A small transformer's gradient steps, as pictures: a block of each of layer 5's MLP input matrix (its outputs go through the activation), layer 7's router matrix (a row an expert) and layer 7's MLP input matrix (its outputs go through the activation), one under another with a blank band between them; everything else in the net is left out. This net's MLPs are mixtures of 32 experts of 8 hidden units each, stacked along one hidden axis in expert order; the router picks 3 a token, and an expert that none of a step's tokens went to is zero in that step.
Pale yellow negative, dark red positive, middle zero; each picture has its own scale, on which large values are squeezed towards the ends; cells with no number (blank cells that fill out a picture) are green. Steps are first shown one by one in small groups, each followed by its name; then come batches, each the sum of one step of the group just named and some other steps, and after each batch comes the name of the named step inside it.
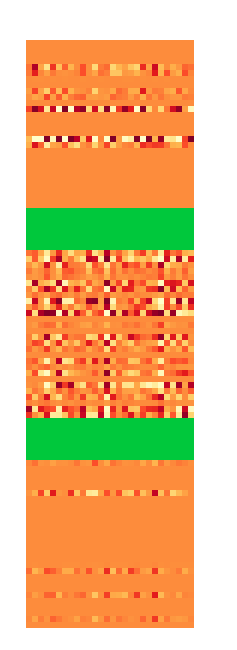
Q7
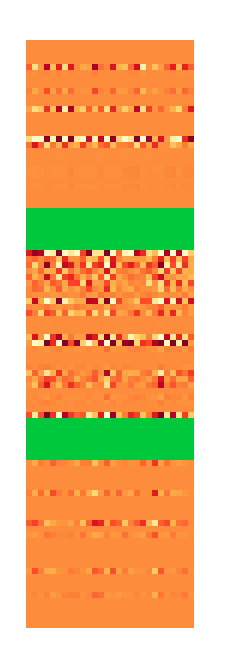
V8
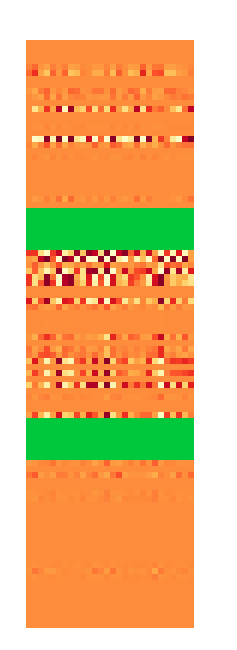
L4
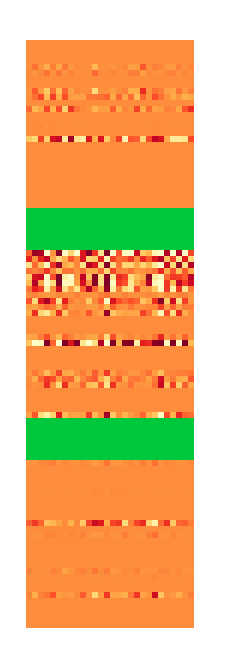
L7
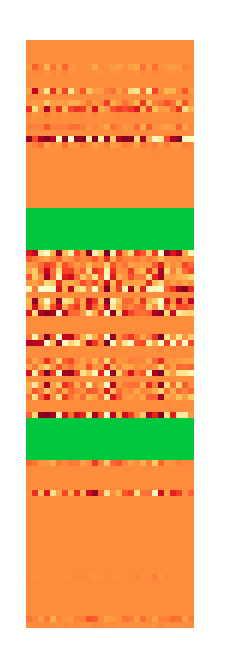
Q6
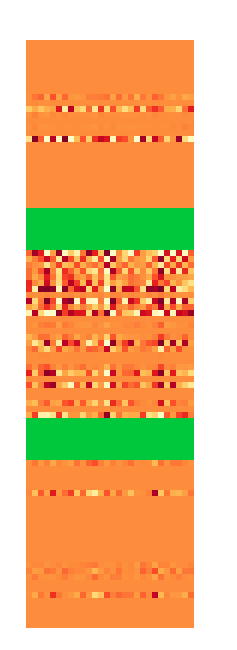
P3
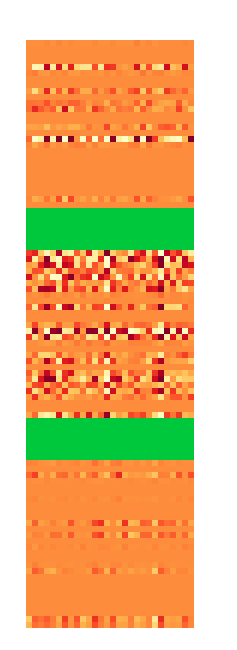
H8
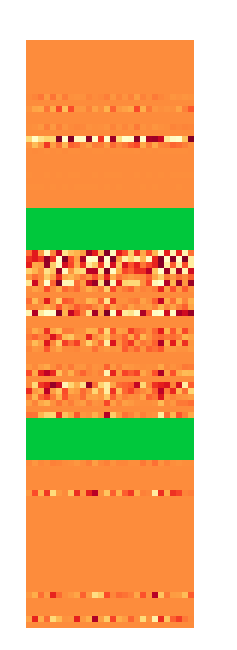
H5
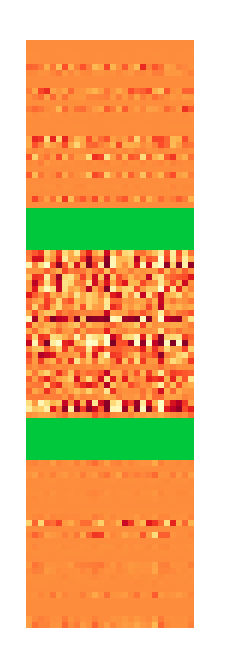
L7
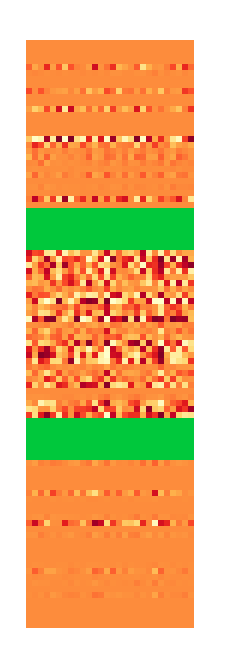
V8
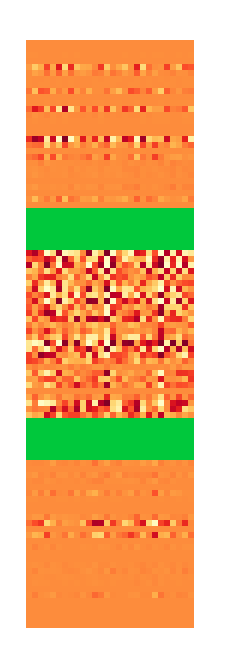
V8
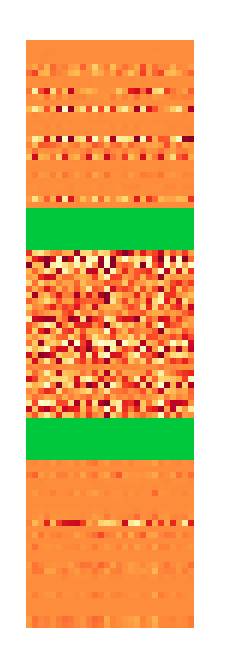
L4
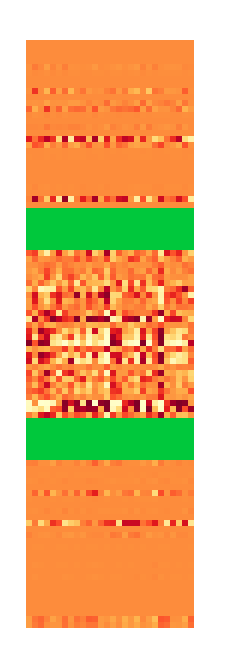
Q6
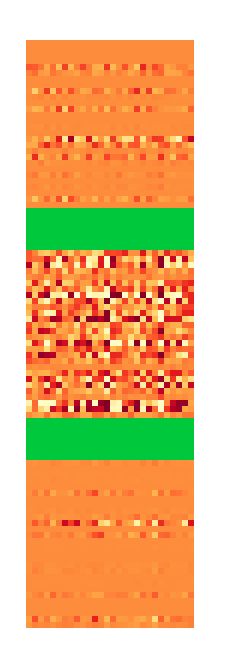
H5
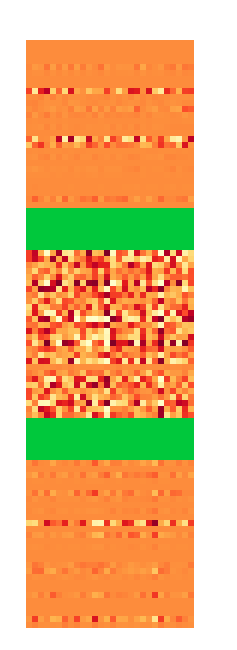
H5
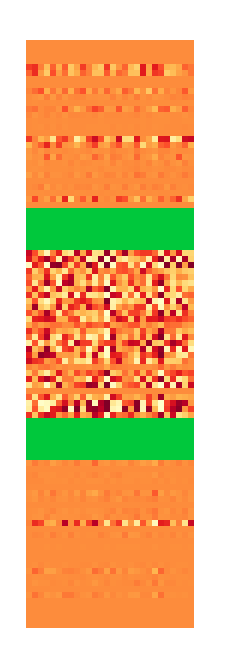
L4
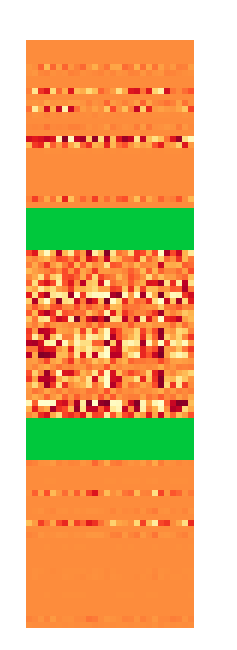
Q6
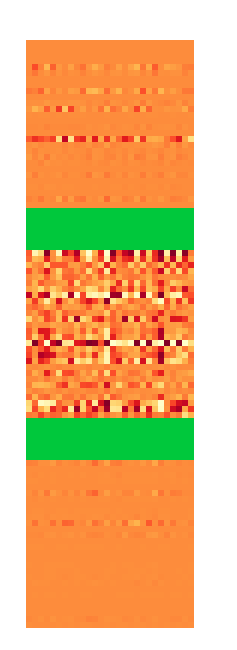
Q6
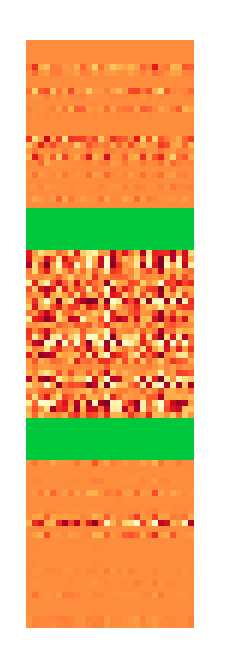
Q7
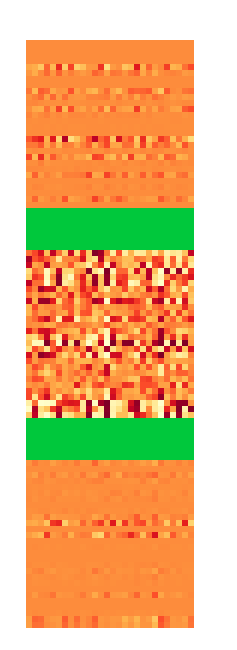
L7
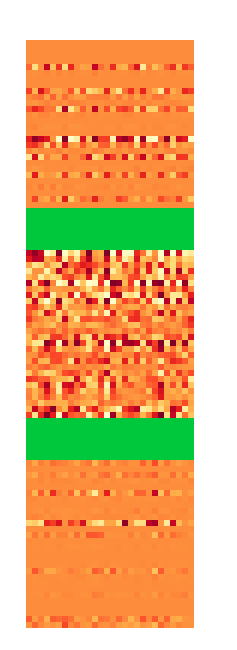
V8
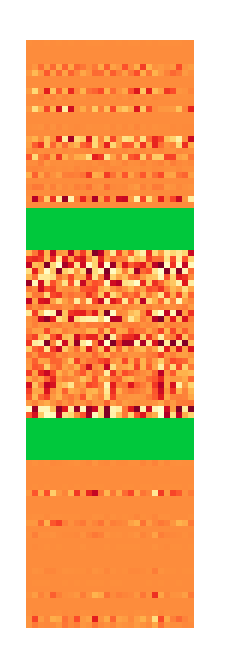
H5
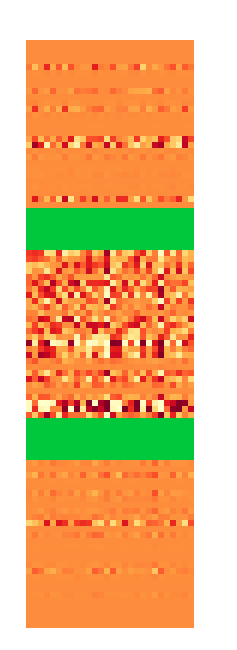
V8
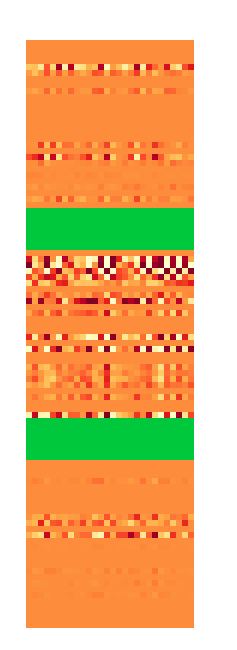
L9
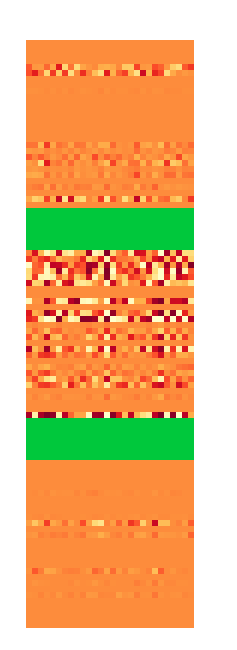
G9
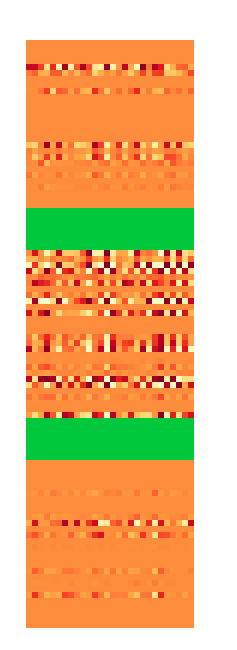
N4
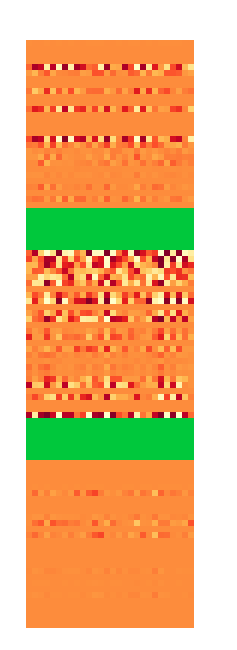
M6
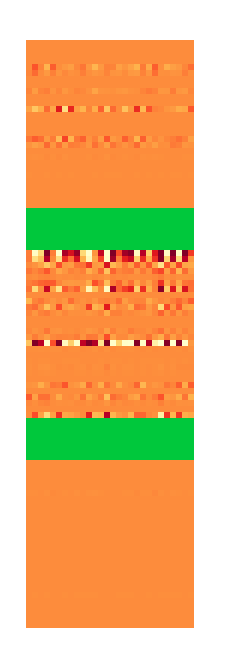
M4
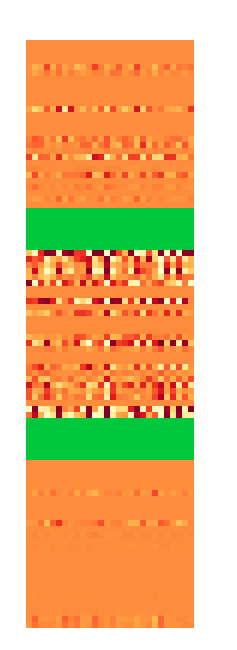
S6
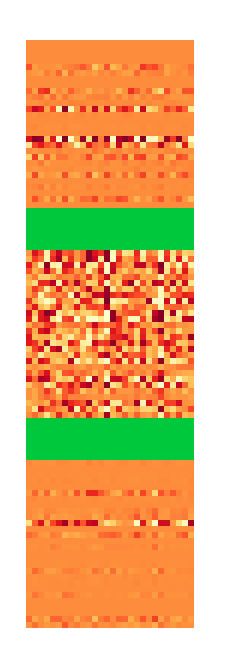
N4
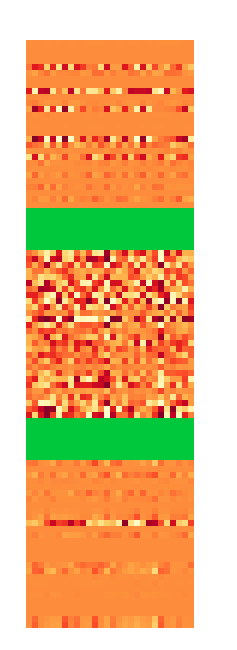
M6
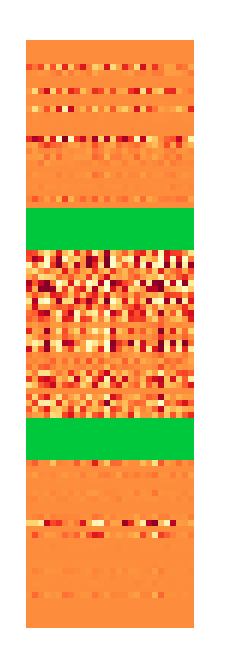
N4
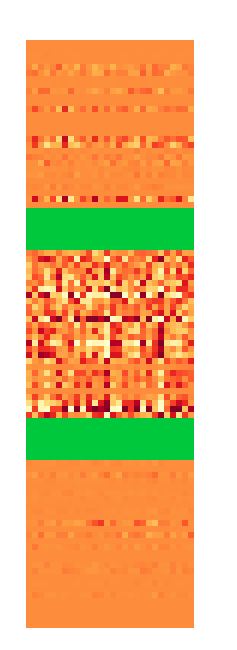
G9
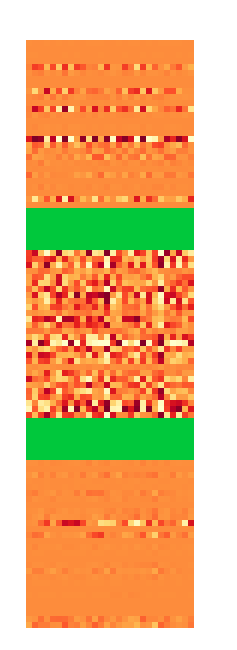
M6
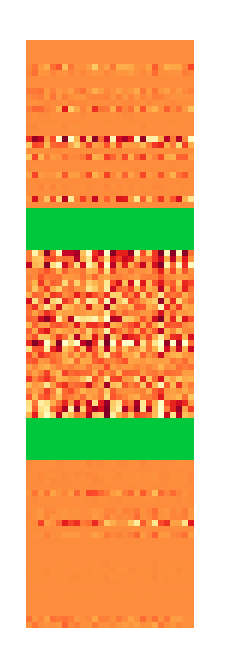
M4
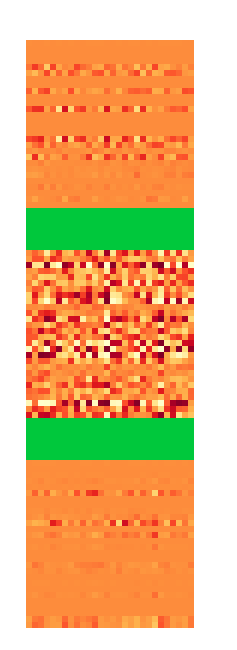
M6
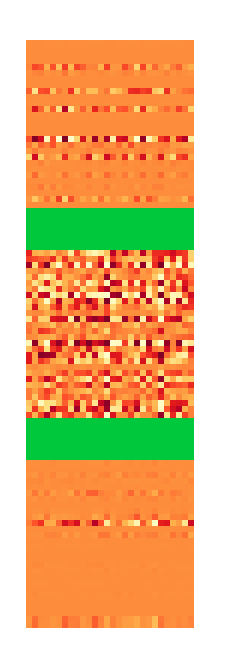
M6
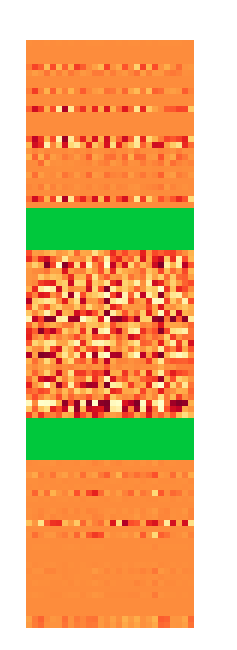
M6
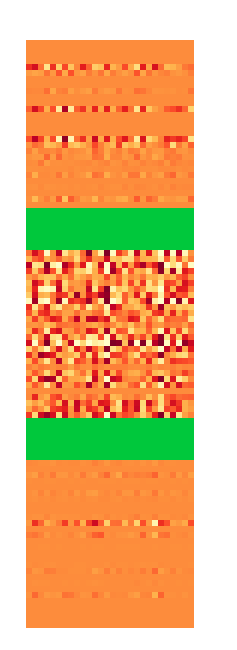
N4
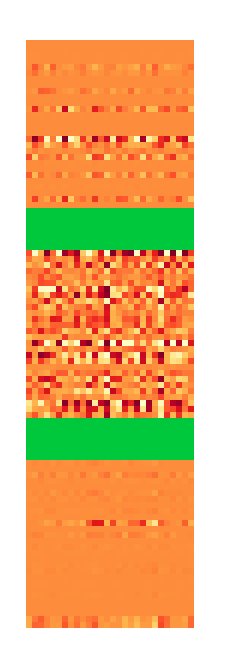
M4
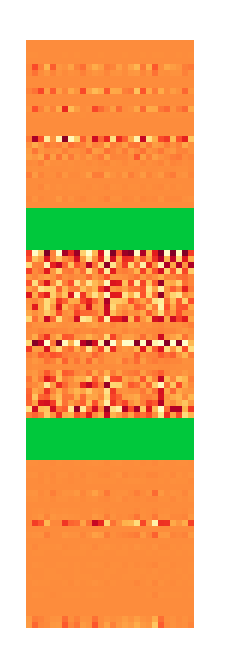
M4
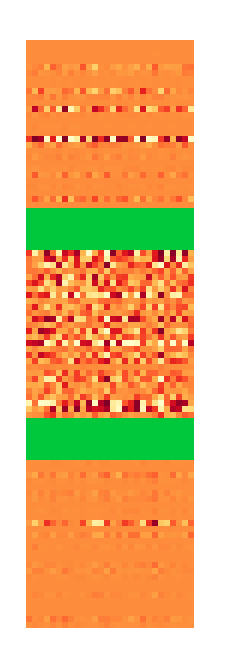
M4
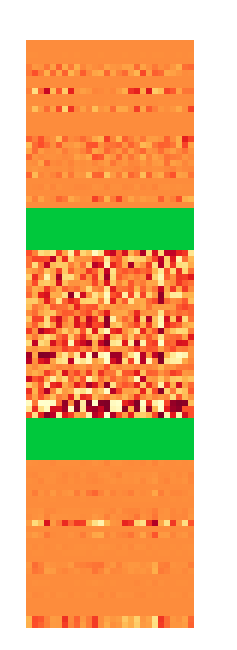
G9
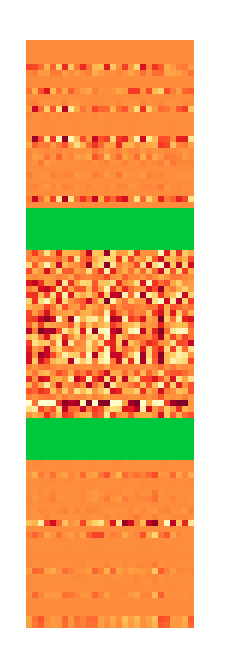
N4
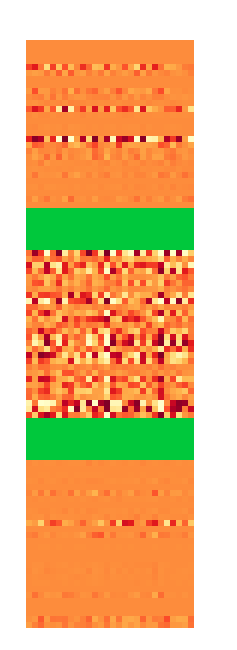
N4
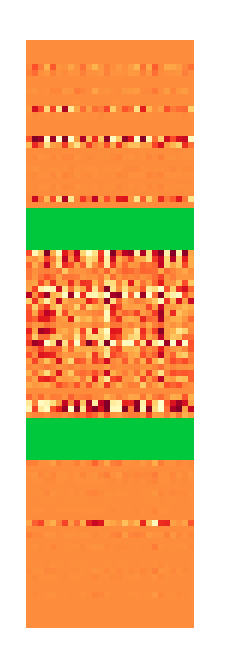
M4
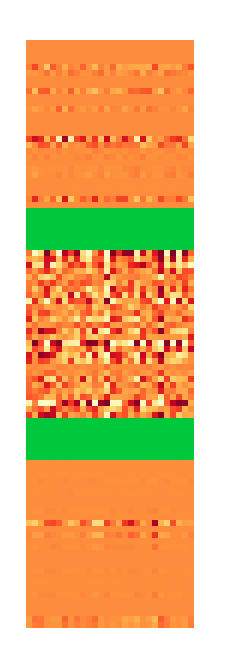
M4
